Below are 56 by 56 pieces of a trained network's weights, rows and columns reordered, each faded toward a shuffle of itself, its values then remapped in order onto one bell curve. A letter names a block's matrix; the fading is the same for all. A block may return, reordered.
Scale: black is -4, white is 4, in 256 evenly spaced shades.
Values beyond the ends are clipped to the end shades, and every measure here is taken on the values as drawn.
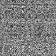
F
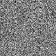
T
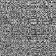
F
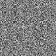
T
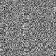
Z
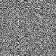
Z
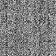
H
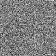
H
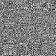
T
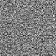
Z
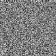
H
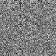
Z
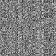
H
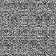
F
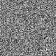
T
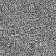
T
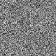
T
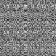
F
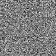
H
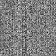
H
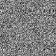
T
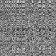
F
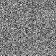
H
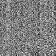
H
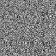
Z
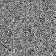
H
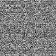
F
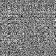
F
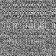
F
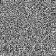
T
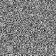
T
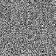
T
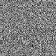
Z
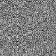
Z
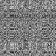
F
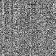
H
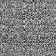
F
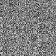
Z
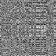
F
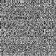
F
